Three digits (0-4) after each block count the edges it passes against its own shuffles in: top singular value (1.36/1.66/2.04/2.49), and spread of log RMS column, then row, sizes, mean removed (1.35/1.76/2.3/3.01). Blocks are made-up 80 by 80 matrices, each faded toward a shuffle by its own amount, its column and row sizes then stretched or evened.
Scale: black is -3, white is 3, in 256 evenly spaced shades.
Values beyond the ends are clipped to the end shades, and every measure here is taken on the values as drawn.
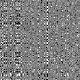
4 4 1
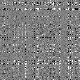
3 4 4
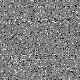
2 0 2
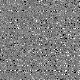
0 2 4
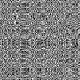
4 0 0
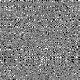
3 0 3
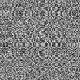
4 0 1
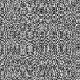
4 3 0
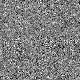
0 0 1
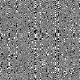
3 4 1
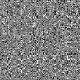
3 3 1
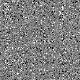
0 3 1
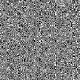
2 3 1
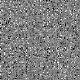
1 3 2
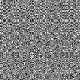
4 1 1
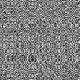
4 2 0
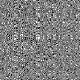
3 3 0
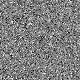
0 0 0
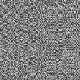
4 1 1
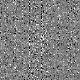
2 4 0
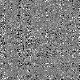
0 3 3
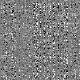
1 4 2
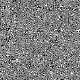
0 2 2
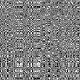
4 3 4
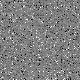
0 2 2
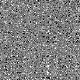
2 2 2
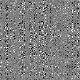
0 4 2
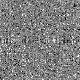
2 0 2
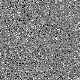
0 1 2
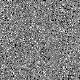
0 2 1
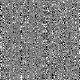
2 4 1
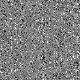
1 3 0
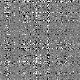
2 4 4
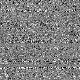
0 0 4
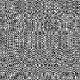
4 2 0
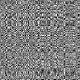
4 4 3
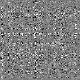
0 4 4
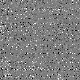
0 2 3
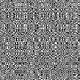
4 2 2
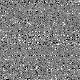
0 1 3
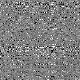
2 1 4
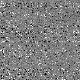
2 2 3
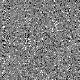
1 3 0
